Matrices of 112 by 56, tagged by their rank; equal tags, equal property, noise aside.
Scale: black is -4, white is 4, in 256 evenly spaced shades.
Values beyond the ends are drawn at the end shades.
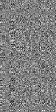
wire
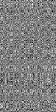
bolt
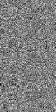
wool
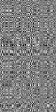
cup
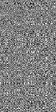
wire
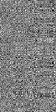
wire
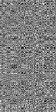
bolt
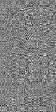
wire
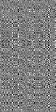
cup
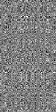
wire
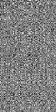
wool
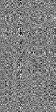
wire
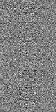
wool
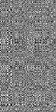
bolt
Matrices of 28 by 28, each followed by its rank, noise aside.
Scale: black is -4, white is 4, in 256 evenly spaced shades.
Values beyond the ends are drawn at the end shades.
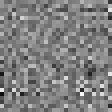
four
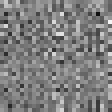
four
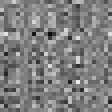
four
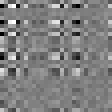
one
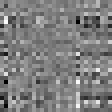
two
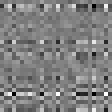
one
